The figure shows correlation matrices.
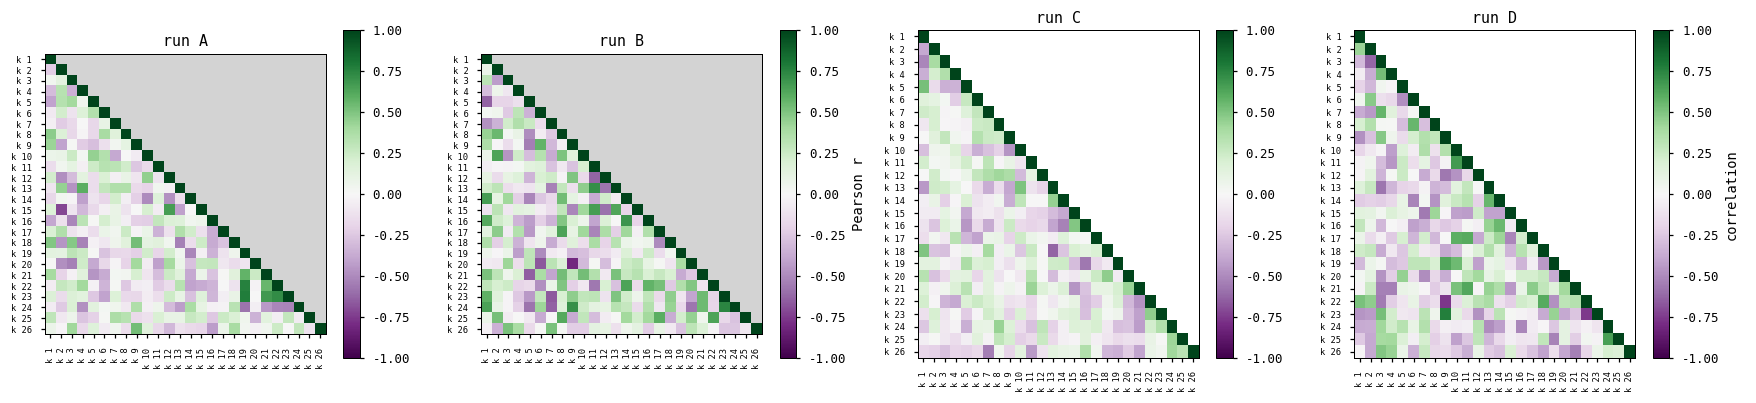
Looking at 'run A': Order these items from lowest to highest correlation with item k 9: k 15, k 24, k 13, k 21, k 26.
k 13, k 15, k 21, k 24, k 26
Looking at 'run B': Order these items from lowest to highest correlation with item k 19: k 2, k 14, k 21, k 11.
k 21, k 11, k 2, k 14
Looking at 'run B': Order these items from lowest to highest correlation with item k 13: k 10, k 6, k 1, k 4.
k 4, k 6, k 1, k 10
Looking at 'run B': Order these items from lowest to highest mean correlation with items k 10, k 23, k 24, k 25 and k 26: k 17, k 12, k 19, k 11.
k 19, k 12, k 11, k 17
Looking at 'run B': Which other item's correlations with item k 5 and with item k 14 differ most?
k 1
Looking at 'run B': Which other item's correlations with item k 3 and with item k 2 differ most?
k 10
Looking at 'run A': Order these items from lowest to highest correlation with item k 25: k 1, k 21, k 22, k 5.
k 5, k 22, k 21, k 1
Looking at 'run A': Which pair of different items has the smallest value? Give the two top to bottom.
k 2, k 15
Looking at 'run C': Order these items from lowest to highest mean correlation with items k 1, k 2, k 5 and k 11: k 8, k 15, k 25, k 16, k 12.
k 16, k 15, k 25, k 8, k 12
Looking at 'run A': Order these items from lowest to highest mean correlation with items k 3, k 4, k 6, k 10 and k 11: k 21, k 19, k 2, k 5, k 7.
k 21, k 7, k 19, k 2, k 5
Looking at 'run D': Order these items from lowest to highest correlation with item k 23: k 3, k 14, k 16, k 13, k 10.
k 13, k 16, k 10, k 14, k 3
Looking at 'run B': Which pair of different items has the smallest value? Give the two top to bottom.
k 9, k 20
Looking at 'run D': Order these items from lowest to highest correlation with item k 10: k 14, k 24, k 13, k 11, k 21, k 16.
k 16, k 24, k 13, k 14, k 21, k 11
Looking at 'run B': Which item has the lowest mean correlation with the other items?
k 5
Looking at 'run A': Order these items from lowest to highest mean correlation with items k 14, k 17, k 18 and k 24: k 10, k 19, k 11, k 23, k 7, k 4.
k 4, k 19, k 23, k 10, k 11, k 7
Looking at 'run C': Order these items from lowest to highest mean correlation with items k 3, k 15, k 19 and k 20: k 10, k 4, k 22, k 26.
k 26, k 22, k 10, k 4
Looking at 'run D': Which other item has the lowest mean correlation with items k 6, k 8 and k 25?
k 14
